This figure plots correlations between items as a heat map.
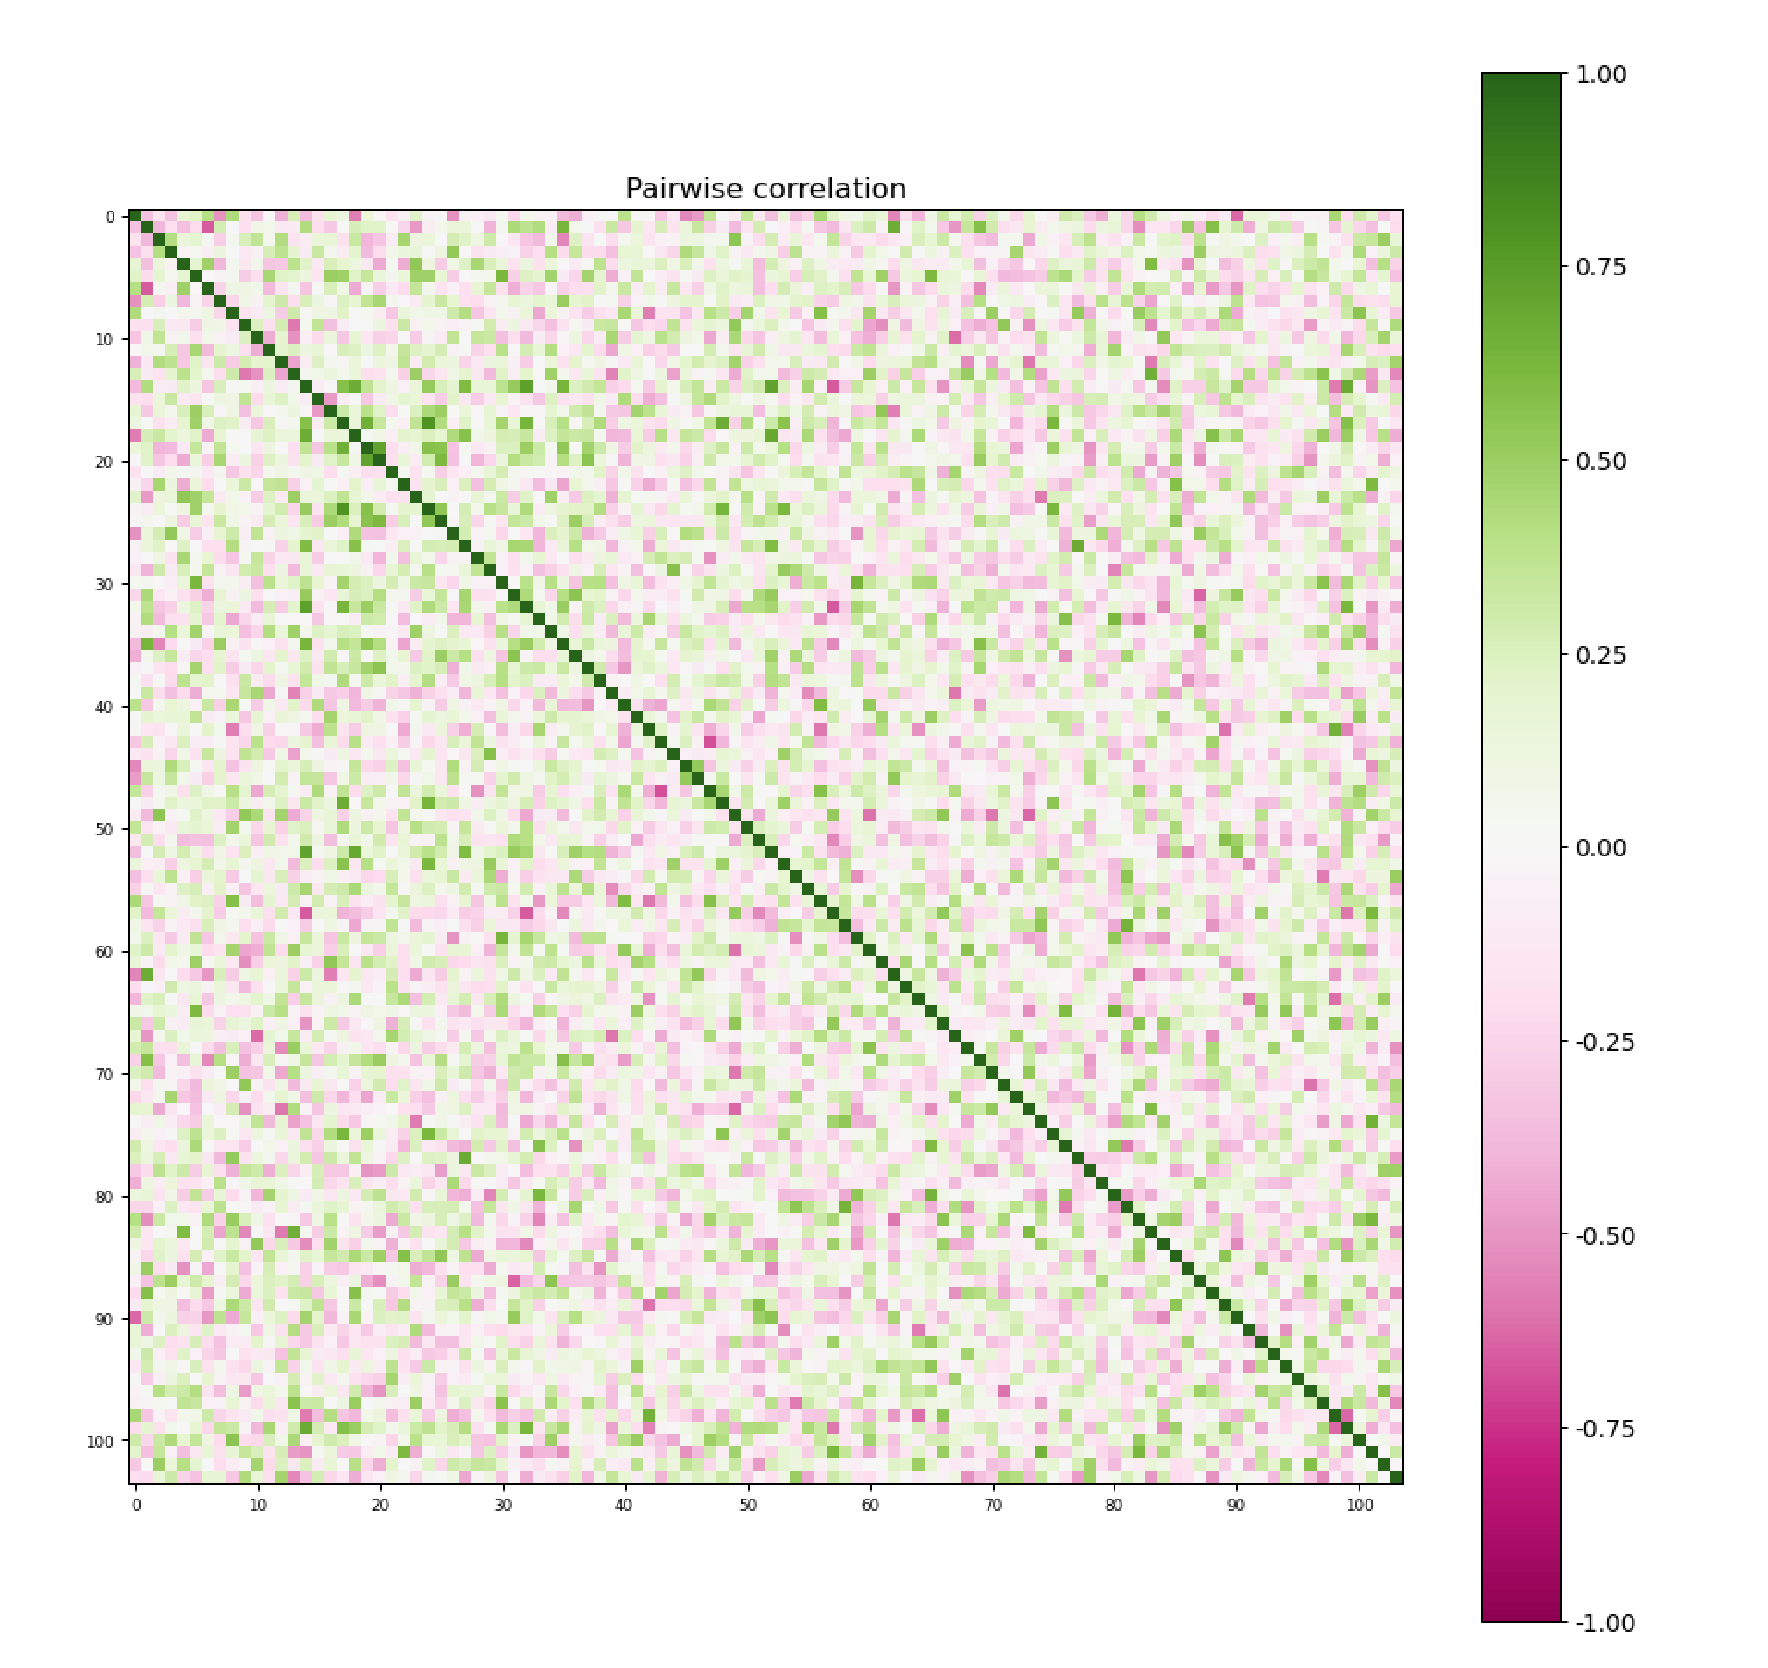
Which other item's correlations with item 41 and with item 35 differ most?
57
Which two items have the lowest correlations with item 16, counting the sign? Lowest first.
62, 15
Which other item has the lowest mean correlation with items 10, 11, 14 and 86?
6
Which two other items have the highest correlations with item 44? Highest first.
29, 53
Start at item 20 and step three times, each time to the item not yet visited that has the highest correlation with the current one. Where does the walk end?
24
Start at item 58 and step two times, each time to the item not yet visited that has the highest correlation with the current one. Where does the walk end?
54
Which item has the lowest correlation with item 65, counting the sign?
73
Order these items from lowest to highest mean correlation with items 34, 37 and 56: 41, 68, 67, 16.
68, 41, 16, 67
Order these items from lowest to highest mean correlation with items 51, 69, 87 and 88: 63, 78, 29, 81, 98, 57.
78, 57, 29, 98, 81, 63
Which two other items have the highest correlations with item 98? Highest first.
42, 66
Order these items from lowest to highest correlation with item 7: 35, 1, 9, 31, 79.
9, 31, 1, 79, 35
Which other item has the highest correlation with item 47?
56
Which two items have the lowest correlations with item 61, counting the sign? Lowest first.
9, 89
